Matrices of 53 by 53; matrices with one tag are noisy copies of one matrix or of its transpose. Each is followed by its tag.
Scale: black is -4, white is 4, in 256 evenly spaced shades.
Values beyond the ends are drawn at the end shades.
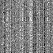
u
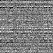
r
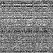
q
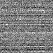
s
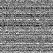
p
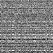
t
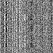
q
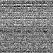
q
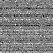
p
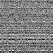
t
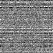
r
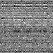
q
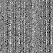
s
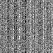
p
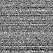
s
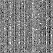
s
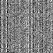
r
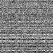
t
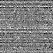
r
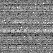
u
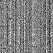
s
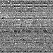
q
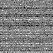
p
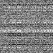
u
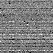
t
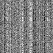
u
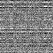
r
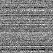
s
